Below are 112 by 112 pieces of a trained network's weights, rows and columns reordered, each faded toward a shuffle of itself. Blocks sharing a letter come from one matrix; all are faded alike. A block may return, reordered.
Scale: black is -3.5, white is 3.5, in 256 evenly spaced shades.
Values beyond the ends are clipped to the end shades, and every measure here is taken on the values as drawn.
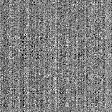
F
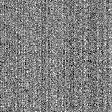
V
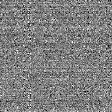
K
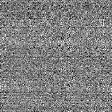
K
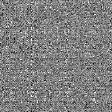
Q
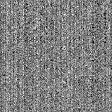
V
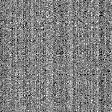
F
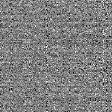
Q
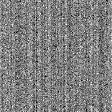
F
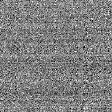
K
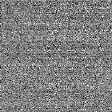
K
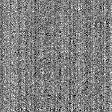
F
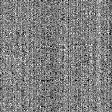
F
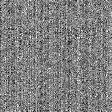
V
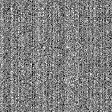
F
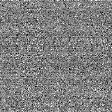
Q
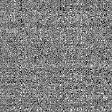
Q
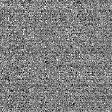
K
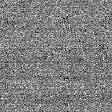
Q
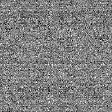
Q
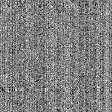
F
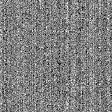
V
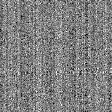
V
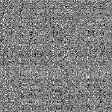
Q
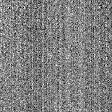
V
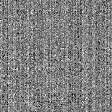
F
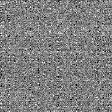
Q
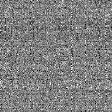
Q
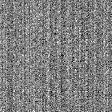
V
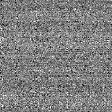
K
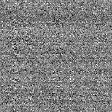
K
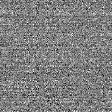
K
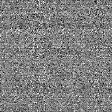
Q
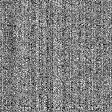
V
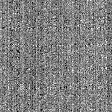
F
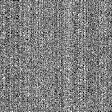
V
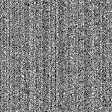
F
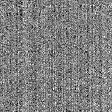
V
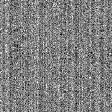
V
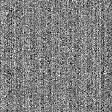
V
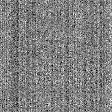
F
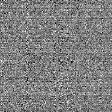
K
